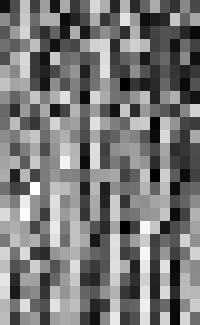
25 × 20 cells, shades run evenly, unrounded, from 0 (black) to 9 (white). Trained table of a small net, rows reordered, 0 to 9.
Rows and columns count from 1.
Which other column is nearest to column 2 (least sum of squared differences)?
14
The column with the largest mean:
3
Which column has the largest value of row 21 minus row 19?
17
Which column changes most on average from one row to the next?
4
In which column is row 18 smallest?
13
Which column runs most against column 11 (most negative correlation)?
20
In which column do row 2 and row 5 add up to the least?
15
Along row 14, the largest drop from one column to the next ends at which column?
16
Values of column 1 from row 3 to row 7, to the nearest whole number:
3 4 3 6 7
